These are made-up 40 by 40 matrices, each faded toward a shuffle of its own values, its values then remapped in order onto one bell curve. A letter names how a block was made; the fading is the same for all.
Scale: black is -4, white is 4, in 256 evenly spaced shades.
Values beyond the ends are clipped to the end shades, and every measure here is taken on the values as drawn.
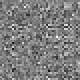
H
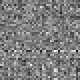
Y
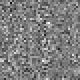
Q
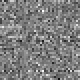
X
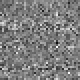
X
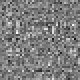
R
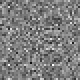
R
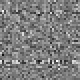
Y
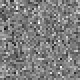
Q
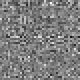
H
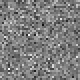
Q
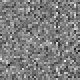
Q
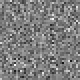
R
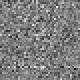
X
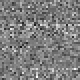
X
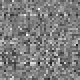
Y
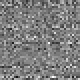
Y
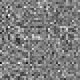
R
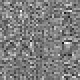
R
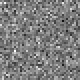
Q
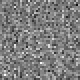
Q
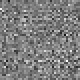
Y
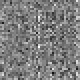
R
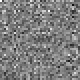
R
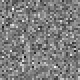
Q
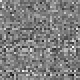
Y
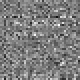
H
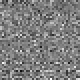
H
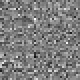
H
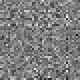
H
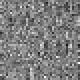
R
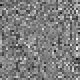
R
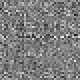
Y
